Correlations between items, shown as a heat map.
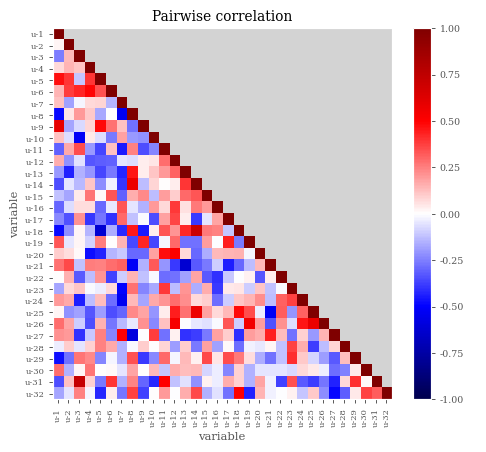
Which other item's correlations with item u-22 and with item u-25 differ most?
u-12
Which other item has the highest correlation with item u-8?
u-14
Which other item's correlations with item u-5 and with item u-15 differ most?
u-18
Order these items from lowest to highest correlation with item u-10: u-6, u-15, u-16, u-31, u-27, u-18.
u-31, u-6, u-15, u-18, u-16, u-27
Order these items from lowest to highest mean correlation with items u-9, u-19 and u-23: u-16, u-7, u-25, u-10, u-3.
u-10, u-16, u-7, u-3, u-25
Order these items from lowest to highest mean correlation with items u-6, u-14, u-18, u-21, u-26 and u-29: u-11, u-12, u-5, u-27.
u-27, u-5, u-12, u-11
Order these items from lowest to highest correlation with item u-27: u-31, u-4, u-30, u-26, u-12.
u-31, u-30, u-4, u-12, u-26
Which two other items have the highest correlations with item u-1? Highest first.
u-9, u-5
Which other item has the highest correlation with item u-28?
u-23
